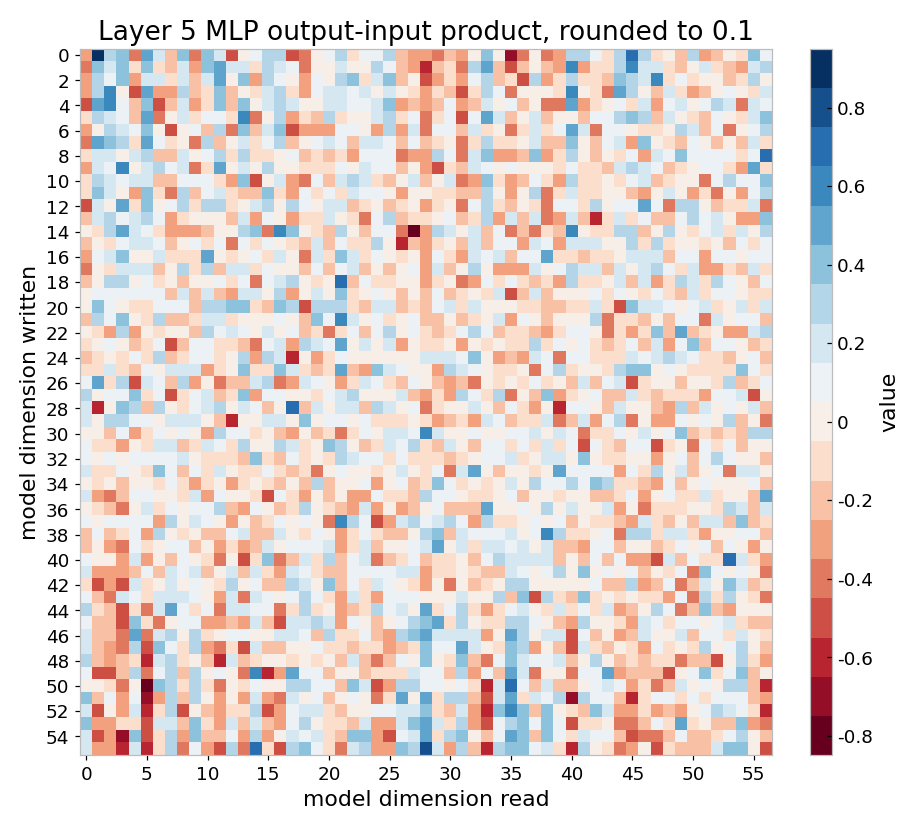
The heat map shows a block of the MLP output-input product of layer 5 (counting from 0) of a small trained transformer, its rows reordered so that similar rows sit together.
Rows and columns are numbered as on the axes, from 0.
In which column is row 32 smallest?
47
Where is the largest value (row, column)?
0, 1
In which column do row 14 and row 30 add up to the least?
27
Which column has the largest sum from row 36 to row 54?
35
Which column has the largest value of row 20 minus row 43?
13
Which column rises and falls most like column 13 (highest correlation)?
16
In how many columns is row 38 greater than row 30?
27
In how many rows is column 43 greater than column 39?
26
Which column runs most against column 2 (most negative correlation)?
31
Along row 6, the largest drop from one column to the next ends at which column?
17
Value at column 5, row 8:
0.3
